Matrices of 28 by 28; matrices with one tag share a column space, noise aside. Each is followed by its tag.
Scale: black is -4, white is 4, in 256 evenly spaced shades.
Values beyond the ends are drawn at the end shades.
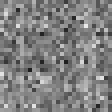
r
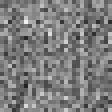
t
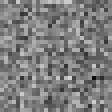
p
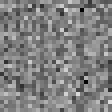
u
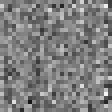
u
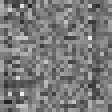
u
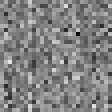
r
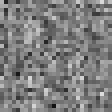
p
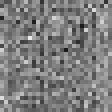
t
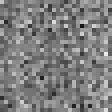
t
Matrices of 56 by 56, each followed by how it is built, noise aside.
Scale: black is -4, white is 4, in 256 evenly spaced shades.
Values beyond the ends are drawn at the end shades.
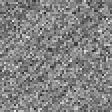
Hankel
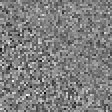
lower triangular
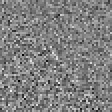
lower triangular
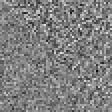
upper triangular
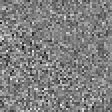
lower triangular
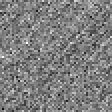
Hankel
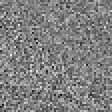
lower triangular
